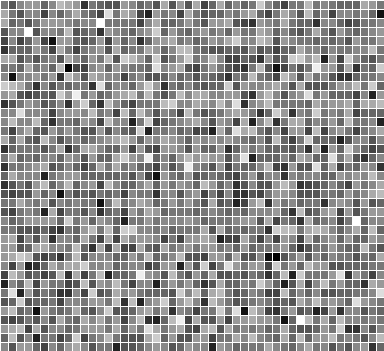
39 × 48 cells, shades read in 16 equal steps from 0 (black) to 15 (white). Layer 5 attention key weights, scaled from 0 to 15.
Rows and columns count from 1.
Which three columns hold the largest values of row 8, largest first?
40, 20, 48
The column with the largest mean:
24
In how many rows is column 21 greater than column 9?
13
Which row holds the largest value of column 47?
10
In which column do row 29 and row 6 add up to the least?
35
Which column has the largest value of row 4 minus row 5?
4
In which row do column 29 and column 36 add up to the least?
36
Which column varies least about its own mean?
46
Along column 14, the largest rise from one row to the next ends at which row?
2
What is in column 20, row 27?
8
